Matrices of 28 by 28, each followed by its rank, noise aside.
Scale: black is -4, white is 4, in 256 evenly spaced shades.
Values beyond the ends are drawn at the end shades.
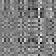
two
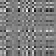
one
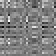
two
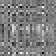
two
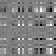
one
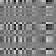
one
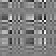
one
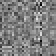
four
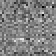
six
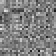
six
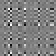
one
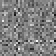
four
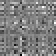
three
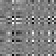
one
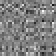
three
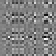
two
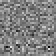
six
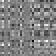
two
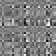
two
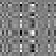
one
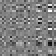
two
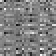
three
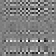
one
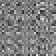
four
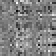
four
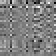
two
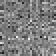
six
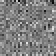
four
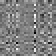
two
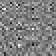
four
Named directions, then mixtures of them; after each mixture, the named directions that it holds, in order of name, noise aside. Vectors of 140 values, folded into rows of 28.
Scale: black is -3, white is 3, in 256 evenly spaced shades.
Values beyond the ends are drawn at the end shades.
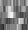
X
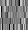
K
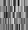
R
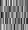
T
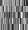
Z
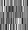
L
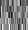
K, R, X.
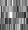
K, T, X.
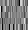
K.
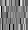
K.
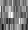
K, X.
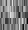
T, X, Z.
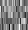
K, X, Z.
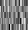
K, L, Z.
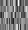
R.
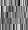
K, L.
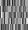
K, T.
